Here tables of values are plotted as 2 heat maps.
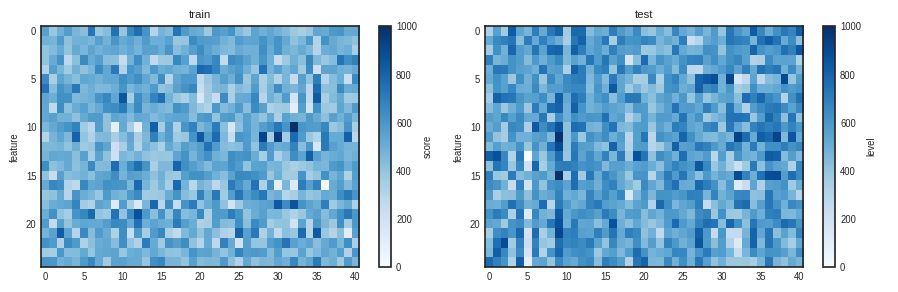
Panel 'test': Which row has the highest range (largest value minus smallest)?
13
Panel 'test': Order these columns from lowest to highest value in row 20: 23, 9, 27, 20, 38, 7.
20, 7, 23, 27, 38, 9
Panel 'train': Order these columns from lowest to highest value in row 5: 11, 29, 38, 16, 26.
16, 26, 29, 38, 11
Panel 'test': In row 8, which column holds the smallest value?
33
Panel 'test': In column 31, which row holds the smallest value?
21
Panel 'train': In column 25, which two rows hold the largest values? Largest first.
21, 17
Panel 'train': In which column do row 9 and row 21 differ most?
39
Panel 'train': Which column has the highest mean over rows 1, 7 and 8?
10
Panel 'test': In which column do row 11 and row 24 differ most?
32
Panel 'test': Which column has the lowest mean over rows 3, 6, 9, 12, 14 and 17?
18
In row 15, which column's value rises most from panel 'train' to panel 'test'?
32
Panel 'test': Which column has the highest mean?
9
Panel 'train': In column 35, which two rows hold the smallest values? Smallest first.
12, 4
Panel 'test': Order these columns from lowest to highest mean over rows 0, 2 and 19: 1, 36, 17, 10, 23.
10, 23, 17, 36, 1
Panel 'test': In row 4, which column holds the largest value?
11
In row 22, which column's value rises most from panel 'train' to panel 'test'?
2
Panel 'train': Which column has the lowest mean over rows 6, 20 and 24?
20
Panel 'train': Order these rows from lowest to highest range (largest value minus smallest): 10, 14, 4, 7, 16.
14, 4, 7, 16, 10
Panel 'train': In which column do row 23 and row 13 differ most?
34
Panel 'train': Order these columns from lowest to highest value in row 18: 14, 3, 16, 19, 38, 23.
23, 38, 3, 16, 19, 14
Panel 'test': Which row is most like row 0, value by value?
2
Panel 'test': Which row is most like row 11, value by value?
15
